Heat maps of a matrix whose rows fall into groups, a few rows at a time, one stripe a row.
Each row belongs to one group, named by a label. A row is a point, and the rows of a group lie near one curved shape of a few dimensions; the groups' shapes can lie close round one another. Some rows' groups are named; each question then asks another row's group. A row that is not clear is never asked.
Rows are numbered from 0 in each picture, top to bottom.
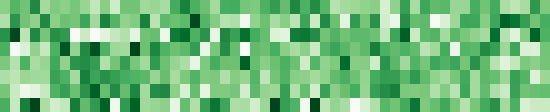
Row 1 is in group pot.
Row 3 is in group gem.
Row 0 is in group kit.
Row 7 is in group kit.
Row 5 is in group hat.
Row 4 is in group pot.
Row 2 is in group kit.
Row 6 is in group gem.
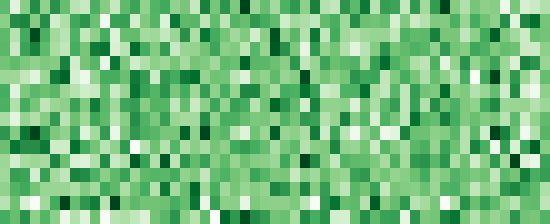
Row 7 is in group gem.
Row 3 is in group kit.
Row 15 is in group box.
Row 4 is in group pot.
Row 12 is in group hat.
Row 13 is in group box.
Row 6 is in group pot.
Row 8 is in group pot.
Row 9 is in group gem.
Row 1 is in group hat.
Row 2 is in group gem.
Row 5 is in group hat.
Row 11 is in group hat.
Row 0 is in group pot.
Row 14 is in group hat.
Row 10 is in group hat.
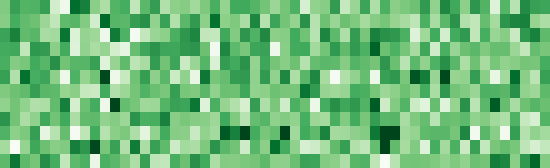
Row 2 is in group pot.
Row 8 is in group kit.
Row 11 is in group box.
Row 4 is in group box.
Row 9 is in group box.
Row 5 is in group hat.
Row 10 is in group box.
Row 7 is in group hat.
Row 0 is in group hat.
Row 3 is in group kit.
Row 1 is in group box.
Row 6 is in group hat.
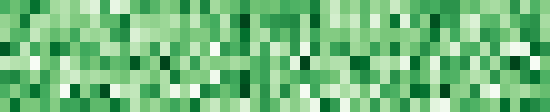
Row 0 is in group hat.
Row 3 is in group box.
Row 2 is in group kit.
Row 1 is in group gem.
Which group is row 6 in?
hat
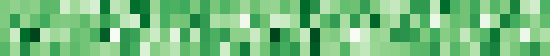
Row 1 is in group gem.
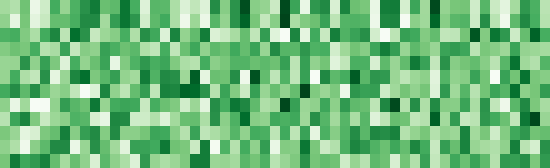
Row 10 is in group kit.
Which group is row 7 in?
gem
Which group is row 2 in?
box
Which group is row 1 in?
gem
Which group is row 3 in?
box
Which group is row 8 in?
kit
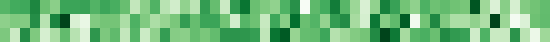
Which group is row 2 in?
box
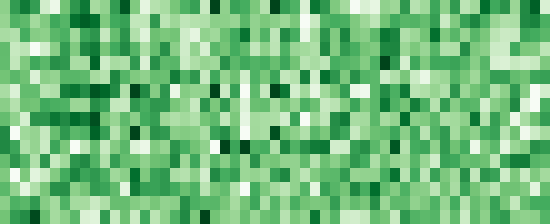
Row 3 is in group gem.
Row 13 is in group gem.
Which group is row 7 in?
kit
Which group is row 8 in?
box
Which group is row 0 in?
kit
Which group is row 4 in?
box
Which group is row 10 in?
box
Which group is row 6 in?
box
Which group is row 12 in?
gem
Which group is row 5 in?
hat
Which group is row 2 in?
pot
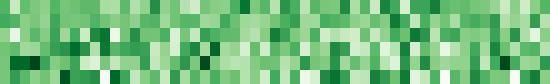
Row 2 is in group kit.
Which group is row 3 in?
box
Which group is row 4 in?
gem
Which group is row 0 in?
pot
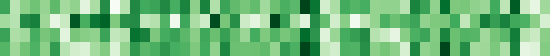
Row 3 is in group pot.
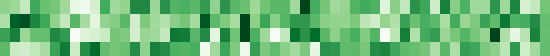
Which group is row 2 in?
kit
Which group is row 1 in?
gem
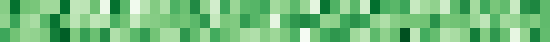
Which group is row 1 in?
kit
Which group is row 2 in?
box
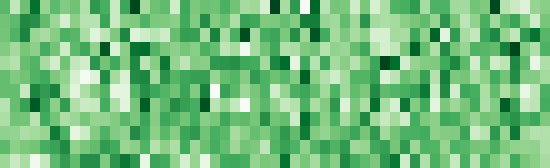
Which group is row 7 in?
gem
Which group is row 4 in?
box
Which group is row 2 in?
kit
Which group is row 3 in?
pot
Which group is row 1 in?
hat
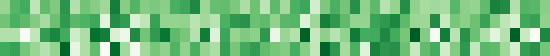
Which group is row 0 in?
hat
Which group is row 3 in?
pot
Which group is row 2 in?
kit
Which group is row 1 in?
pot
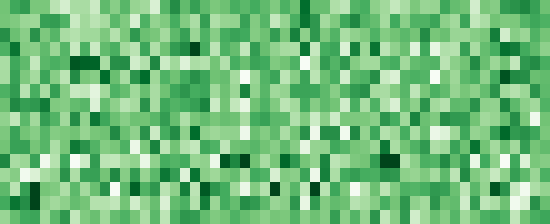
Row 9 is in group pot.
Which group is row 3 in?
pot
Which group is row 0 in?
box
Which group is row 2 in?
kit
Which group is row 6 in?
kit
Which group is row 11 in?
box
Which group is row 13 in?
gem
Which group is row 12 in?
gem
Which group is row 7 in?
gem
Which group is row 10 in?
hat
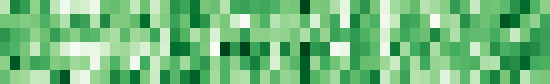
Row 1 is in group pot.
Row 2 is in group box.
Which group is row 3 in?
box
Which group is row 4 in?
gem
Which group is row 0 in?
box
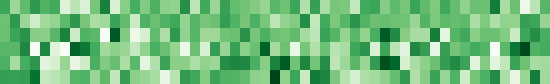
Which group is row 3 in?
hat
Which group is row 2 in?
pot
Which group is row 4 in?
box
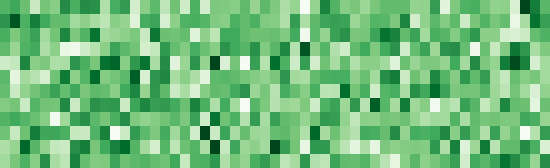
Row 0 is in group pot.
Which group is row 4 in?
box
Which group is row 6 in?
pot
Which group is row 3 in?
box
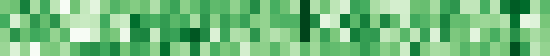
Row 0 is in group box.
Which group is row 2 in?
pot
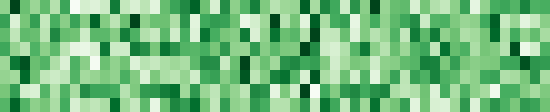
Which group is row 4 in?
gem
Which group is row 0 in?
pot
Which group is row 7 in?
pot
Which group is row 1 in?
gem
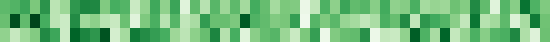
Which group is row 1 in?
hat
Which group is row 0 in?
hat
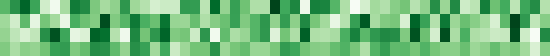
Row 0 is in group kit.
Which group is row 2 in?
kit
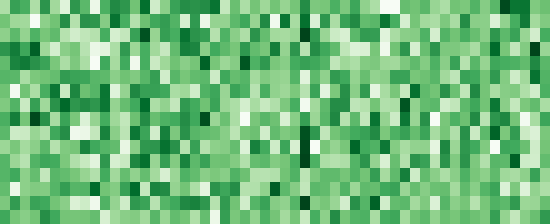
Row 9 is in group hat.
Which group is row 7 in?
box
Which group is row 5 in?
box
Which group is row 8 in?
gem
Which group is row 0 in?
box
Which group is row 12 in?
box
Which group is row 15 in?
box
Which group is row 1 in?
gem
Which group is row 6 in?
pot
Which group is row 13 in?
gem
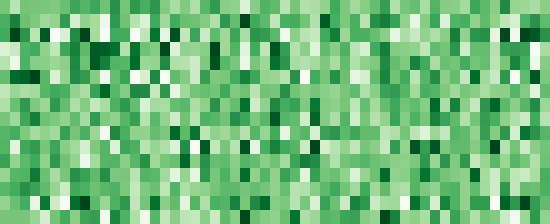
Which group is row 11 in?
hat
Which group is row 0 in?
box
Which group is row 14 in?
hat
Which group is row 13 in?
hat
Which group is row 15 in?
pot
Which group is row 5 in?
hat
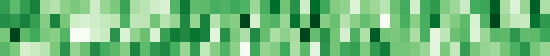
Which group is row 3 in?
gem
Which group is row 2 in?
pot
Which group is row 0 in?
kit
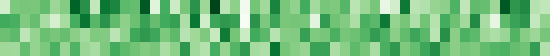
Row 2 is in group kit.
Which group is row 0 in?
box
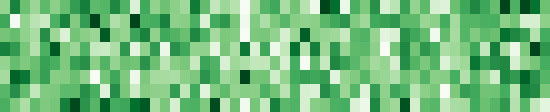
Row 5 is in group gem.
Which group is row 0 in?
pot
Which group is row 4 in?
box
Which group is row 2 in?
pot
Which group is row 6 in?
pot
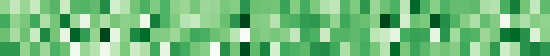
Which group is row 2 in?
pot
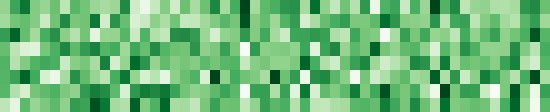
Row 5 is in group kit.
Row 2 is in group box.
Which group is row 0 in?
gem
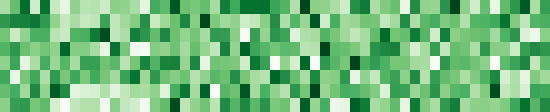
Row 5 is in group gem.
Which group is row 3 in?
pot
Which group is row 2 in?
kit
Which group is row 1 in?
gem
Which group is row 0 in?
box
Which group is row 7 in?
box
